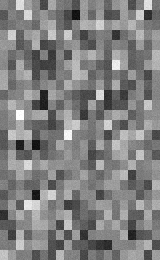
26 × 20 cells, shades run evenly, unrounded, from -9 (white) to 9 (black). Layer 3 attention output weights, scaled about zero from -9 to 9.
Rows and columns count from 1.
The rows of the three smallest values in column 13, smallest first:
10, 3, 17
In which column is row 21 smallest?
4
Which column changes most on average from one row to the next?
9
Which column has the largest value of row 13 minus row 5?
5
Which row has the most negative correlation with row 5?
20
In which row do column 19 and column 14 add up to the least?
13
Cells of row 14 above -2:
13
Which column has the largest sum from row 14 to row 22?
1
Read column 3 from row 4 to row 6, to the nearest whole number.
2 3 0
